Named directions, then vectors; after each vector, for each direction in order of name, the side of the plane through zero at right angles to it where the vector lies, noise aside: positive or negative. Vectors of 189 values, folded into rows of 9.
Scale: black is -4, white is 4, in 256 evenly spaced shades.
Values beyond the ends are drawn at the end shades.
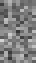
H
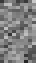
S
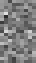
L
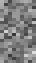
negative, positive, negative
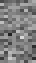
negative, negative, positive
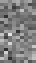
positive, positive, negative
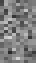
positive, negative, positive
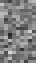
negative, positive, positive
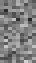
positive, negative, negative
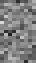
negative, negative, positive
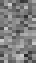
positive, positive, positive
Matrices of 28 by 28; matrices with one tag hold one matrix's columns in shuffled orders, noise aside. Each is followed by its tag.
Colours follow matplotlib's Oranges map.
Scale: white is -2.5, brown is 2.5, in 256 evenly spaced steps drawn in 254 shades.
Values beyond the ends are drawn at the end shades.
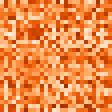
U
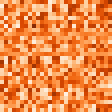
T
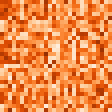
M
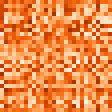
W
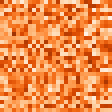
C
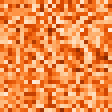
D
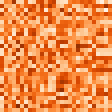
C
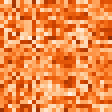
U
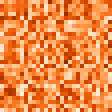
M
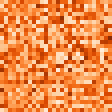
D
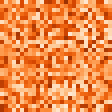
U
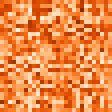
W
